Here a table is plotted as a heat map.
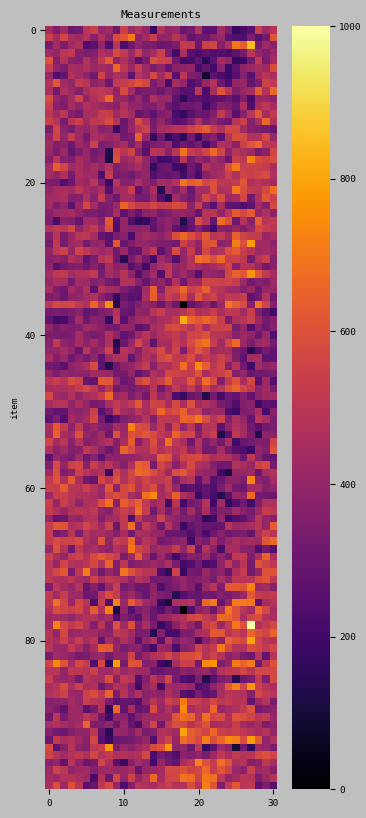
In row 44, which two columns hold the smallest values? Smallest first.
8, 27
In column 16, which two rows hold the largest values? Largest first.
94, 54
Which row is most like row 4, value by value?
85
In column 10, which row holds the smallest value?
30
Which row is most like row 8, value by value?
11
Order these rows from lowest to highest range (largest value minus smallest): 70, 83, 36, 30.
70, 30, 83, 36
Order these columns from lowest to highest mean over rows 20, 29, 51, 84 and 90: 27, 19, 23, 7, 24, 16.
7, 16, 27, 24, 23, 19
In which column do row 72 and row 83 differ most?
22
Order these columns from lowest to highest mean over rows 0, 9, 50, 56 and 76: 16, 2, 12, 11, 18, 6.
18, 11, 2, 12, 16, 6
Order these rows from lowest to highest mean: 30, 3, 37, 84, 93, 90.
3, 37, 30, 84, 90, 93
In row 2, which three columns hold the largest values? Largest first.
27, 25, 26
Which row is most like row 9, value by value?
48
